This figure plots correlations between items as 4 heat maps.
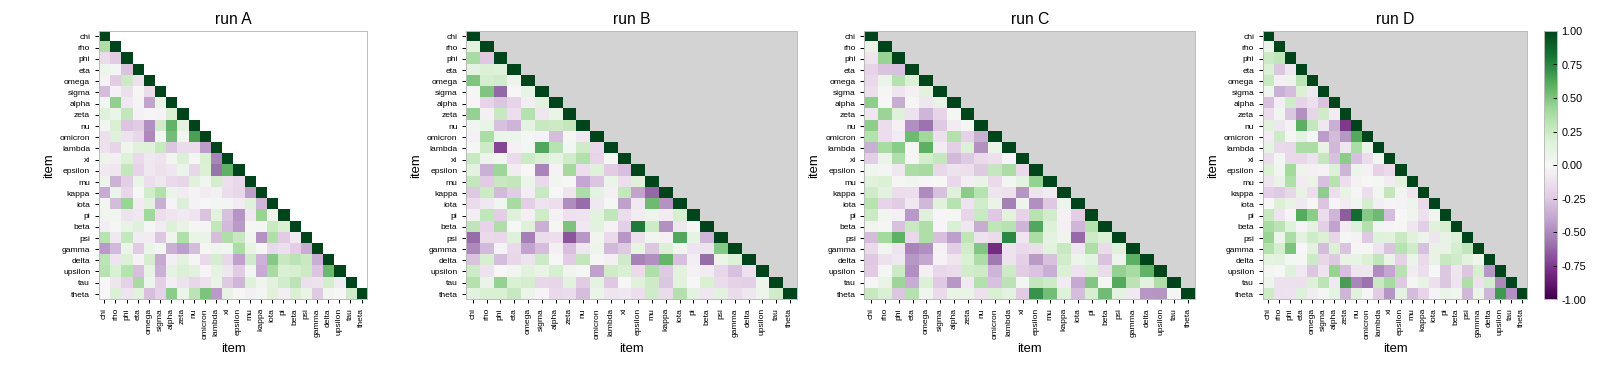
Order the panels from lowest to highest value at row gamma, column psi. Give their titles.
run A, run C, run D, run B
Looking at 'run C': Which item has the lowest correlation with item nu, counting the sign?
omega
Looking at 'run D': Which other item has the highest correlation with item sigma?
kappa
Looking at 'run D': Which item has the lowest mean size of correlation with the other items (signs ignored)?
iota
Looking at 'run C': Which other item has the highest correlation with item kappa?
zeta
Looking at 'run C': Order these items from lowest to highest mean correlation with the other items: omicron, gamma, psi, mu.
omicron, gamma, mu, psi
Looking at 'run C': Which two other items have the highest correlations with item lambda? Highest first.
psi, omega
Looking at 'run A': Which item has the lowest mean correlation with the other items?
gamma
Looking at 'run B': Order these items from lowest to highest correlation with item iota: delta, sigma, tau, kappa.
kappa, delta, sigma, tau
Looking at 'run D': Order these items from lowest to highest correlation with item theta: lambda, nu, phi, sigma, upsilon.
lambda, phi, sigma, nu, upsilon
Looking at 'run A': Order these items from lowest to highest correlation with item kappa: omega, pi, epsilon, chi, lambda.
chi, epsilon, lambda, omega, pi
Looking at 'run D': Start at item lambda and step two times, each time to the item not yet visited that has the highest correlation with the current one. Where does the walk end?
nu
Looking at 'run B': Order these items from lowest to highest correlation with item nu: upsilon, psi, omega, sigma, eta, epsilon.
psi, eta, epsilon, upsilon, omega, sigma
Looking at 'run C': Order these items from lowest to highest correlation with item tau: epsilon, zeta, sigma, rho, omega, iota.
iota, sigma, zeta, rho, omega, epsilon
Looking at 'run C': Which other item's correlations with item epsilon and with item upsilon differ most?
theta
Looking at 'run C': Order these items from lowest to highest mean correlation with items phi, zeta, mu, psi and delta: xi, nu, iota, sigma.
iota, sigma, xi, nu
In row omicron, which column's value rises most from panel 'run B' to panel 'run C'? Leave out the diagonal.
alpha
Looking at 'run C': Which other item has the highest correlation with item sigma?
xi
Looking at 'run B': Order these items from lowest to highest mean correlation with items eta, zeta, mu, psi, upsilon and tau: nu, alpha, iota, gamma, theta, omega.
nu, gamma, alpha, omega, theta, iota
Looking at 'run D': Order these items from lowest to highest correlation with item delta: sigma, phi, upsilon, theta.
upsilon, theta, sigma, phi
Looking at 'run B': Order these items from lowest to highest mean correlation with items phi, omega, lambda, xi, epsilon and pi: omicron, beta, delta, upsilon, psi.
psi, delta, omicron, upsilon, beta
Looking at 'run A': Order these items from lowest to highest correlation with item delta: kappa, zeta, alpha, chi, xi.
kappa, xi, alpha, zeta, chi
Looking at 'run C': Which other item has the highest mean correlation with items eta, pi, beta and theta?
epsilon
